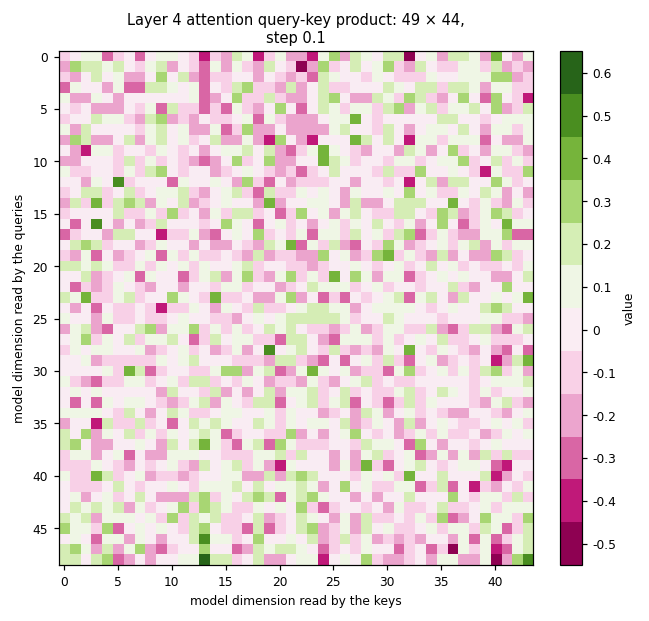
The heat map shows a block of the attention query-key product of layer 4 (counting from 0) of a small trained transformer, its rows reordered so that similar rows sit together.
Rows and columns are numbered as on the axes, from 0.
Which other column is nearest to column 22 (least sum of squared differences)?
39
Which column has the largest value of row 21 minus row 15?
25
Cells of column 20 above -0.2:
34
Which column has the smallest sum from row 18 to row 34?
3
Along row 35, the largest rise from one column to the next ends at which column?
4
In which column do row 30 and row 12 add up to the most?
40
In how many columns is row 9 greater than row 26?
17
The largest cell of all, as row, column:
48, 13
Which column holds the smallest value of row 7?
15
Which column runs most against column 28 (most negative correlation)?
19
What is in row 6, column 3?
0.2
